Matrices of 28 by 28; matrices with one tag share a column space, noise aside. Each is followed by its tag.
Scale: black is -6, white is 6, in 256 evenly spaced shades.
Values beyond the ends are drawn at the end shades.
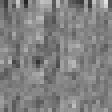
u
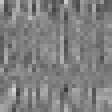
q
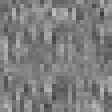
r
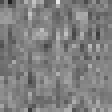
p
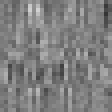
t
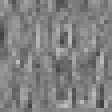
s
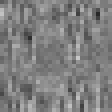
r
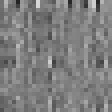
u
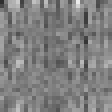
u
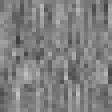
t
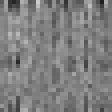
u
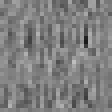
s
